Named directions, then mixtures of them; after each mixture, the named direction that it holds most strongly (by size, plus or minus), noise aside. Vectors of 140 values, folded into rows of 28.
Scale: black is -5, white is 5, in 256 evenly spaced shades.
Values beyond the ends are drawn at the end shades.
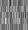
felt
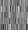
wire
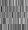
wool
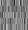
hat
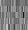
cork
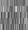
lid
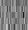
cork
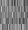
wool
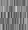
lid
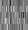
felt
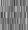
lid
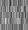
felt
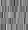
hat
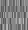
hat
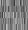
hat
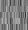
felt
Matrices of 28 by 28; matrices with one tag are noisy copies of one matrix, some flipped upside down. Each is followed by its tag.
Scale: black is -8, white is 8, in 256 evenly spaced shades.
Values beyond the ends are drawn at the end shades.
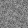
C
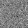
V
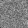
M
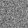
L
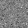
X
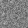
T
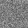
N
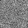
M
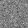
X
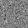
T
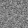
C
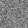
L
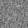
C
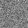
L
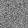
V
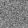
N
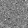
M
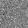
L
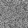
N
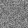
N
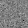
X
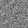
T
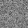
C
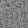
V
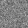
X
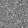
C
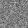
X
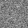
C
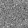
N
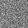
T
